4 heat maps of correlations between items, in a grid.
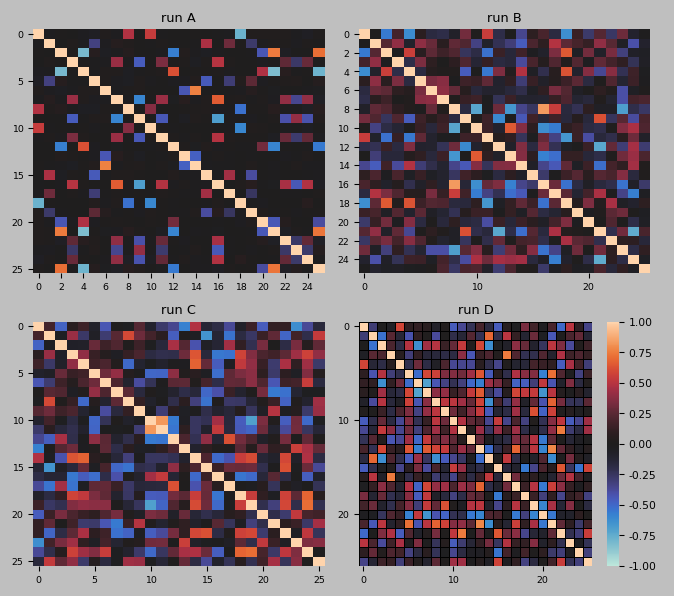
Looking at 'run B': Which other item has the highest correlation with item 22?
18
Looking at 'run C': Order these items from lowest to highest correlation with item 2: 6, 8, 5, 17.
8, 6, 5, 17
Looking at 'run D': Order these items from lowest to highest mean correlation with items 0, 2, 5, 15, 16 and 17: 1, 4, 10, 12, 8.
1, 4, 12, 10, 8
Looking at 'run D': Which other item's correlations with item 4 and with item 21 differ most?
5
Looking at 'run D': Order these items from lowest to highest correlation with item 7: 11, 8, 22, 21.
22, 11, 8, 21
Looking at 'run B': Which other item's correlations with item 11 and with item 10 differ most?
16
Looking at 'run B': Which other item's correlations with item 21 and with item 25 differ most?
24
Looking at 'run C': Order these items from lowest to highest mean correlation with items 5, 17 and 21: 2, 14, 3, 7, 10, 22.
10, 14, 3, 7, 22, 2
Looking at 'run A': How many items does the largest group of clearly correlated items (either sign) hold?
8
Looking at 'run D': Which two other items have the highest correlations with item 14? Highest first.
1, 16
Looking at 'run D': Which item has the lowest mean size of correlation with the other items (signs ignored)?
24
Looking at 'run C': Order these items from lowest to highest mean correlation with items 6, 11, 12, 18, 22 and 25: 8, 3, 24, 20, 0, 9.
0, 8, 9, 20, 3, 24
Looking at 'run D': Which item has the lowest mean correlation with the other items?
20
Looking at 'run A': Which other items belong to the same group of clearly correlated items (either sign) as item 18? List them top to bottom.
0, 8, 10
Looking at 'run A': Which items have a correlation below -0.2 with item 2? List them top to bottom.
4, 12, 20
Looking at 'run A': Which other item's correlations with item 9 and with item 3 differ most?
16
